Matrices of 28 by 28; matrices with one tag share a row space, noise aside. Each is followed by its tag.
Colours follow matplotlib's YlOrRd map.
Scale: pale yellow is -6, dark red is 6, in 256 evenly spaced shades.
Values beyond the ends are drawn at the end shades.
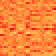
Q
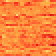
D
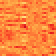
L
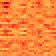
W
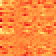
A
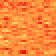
W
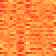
Q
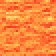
D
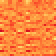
Q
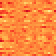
A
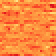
D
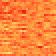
W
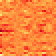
A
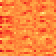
A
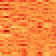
W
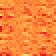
A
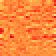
Q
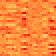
L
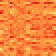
Q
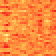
W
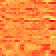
D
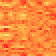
W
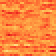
D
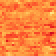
D
